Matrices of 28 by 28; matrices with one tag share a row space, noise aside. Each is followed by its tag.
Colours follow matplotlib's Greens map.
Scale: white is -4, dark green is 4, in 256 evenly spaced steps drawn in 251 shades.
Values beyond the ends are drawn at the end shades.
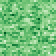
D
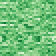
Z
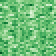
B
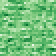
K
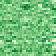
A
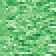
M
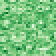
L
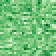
A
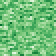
B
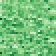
D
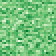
Z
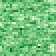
D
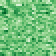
L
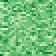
L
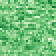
Z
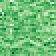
D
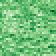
D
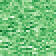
B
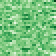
A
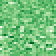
B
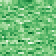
Z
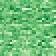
A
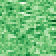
M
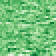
M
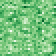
A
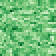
D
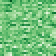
A
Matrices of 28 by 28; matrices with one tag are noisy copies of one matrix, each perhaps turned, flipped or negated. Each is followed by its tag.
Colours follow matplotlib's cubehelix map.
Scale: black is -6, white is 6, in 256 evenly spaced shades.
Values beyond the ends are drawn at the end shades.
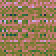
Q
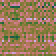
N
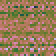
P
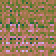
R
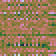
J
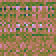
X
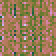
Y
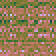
Q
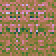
R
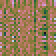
J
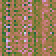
X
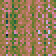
P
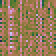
J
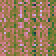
Q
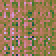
R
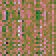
N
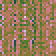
Y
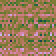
Q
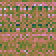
X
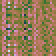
X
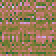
N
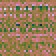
X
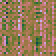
N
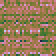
Y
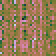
Y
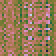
X
